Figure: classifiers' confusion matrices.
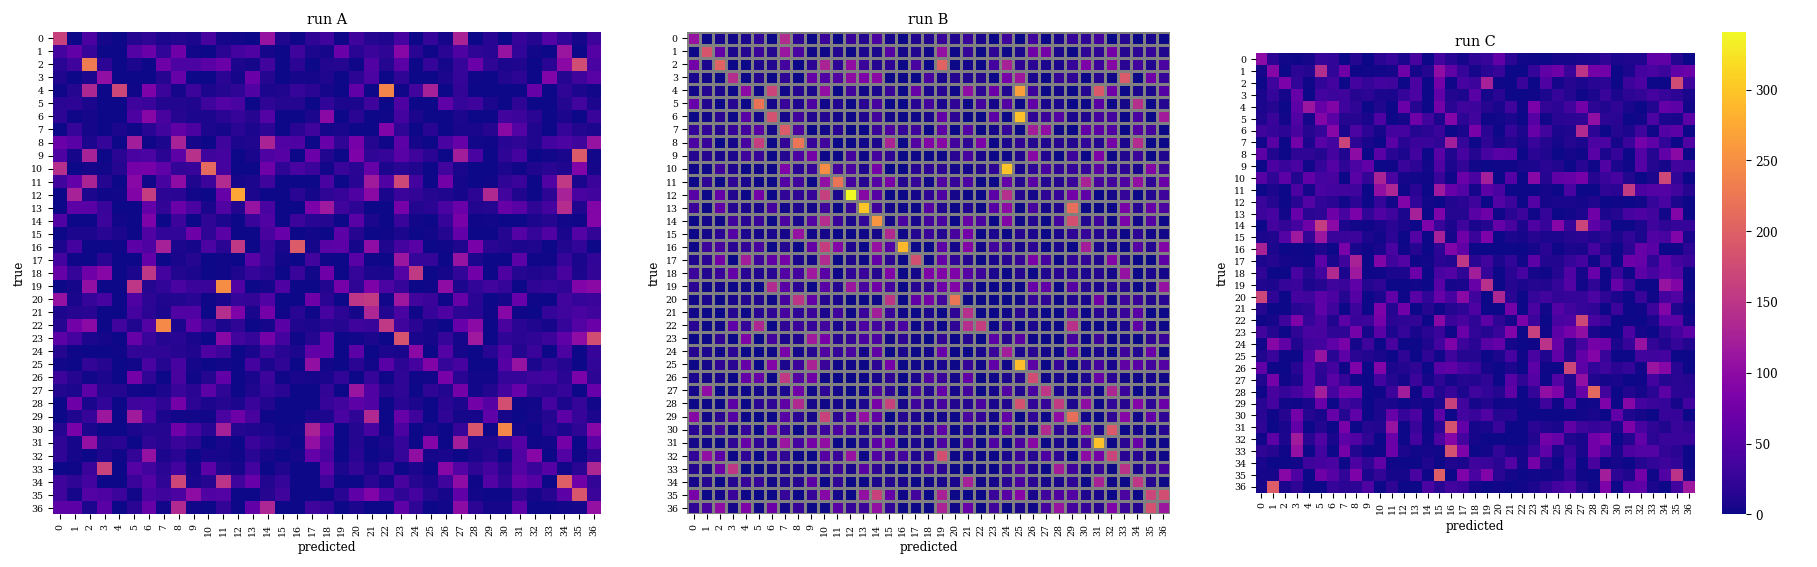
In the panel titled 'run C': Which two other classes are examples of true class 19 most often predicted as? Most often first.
34, 35
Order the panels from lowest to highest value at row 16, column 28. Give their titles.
run B, run C, run A
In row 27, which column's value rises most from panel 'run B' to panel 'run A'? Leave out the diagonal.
20
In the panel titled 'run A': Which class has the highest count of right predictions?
12
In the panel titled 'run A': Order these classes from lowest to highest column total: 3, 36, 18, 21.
3, 18, 21, 36
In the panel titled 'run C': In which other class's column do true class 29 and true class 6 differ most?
16
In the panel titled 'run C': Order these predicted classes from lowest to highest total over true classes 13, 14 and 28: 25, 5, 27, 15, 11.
11, 15, 25, 27, 5
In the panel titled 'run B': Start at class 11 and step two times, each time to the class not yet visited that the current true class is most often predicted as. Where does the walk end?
32
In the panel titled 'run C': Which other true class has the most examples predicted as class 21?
23
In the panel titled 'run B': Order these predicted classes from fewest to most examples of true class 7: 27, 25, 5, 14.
25, 14, 5, 27
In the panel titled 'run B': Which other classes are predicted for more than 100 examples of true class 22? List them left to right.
5, 21, 29
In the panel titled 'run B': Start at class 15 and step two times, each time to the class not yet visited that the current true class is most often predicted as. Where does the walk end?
5
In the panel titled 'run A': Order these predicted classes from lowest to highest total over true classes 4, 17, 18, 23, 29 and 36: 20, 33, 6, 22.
33, 20, 22, 6
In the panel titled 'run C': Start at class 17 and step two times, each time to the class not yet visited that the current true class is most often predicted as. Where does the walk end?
35
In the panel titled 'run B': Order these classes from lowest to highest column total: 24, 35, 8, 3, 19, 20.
20, 3, 35, 8, 24, 19
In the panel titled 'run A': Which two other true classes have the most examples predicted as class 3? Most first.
33, 29
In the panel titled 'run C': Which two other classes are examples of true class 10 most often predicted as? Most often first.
34, 19
